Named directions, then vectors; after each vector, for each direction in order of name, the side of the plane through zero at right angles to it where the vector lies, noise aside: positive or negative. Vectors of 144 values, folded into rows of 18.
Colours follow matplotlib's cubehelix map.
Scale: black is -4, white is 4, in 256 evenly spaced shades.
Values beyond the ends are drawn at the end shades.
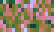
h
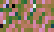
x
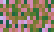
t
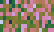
positive, negative, positive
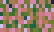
positive, positive, negative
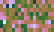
negative, positive, positive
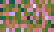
positive, negative, positive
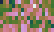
positive, negative, positive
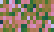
negative, positive, negative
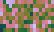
negative, negative, positive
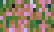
positive, positive, positive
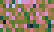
positive, negative, negative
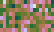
positive, positive, positive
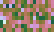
negative, positive, positive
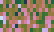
negative, positive, positive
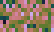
positive, negative, negative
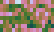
positive, negative, positive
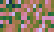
positive, negative, positive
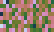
positive, positive, negative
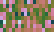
negative, positive, positive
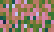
positive, negative, negative
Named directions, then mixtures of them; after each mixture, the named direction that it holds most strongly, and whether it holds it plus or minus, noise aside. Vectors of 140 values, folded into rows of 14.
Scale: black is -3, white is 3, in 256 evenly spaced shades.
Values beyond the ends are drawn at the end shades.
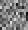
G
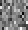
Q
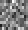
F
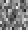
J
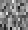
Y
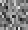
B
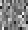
Q, minus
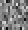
J, minus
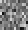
Q, minus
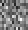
B, minus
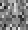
Q, plus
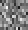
B, minus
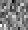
Y, minus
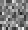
F, plus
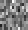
Y, plus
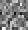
F, plus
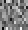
Q, plus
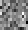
Q, minus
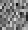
G, plus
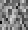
J, minus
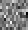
G, plus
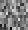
Y, plus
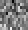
Y, minus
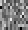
Q, minus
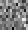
J, plus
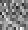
B, minus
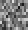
Y, plus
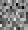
G, plus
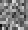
F, plus
